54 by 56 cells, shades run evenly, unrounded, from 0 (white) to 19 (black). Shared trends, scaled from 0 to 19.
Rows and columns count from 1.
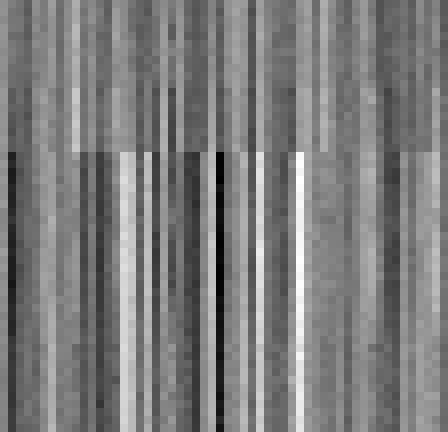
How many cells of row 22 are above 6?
48
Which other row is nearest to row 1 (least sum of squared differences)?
2
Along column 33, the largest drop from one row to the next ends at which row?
20
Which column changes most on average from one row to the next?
22
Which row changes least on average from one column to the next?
7
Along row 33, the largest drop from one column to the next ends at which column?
33
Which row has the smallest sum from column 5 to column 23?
17
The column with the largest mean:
28
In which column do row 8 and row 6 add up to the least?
10
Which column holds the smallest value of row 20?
38
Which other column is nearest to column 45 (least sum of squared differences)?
43
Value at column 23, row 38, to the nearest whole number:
11
